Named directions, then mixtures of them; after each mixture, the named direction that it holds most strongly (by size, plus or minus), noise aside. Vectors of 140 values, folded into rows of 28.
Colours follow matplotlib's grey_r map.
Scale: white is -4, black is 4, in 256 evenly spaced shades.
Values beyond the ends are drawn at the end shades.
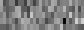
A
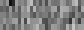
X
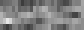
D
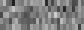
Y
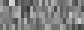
X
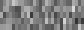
A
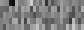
X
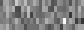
A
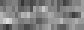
D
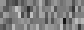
A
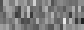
A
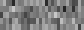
Y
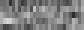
D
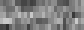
D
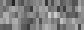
Y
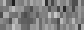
Y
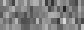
Y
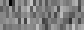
X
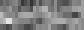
D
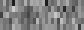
Y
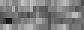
D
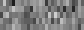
Y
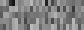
Y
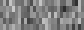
X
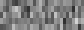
A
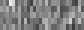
X
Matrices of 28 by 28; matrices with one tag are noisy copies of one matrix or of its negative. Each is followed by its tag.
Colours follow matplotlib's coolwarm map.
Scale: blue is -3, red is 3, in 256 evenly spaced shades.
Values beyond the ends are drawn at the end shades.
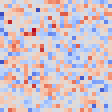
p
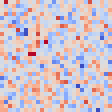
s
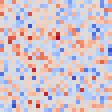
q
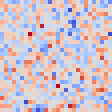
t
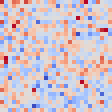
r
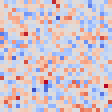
s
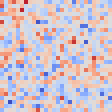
r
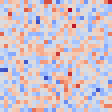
t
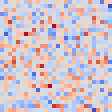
p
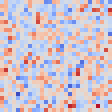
t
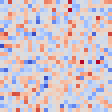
t
